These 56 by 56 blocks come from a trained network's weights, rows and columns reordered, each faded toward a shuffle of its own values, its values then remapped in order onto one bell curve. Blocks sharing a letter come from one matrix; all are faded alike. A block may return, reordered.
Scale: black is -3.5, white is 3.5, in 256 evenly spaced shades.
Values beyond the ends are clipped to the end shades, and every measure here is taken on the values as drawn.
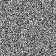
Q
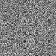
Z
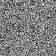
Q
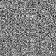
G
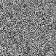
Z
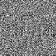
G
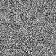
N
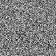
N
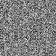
Q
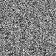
Q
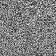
N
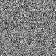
N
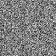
Q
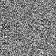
Z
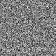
Q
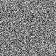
N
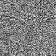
G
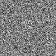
Z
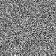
Z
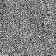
Z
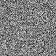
Q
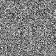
N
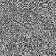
G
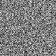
Z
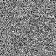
N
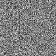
Z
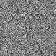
G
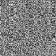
Z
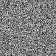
Q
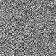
Z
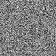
Q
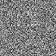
Z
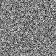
Q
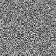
G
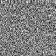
Z
